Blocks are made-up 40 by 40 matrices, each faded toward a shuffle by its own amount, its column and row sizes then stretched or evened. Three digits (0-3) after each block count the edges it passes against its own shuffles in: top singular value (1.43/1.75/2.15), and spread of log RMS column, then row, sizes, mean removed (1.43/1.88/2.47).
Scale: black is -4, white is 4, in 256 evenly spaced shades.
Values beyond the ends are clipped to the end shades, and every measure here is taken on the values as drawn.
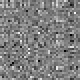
2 0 1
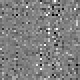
0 2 1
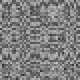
3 0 0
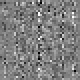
2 3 0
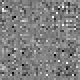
1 1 2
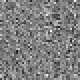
1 2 0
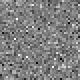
0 0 0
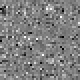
1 1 1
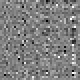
2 2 1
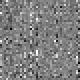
0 3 1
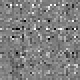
1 1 2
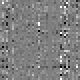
1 3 0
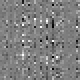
0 3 1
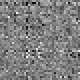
2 1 1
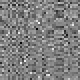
3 0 0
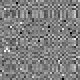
3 1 0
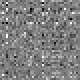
2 2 2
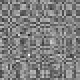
3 1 0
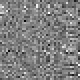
2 1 0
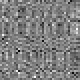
3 1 1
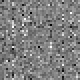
0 2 0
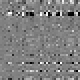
3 2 3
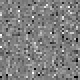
0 2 0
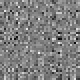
3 1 2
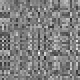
3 3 2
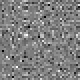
2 1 0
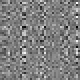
3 3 1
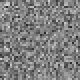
2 0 0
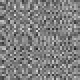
3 3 0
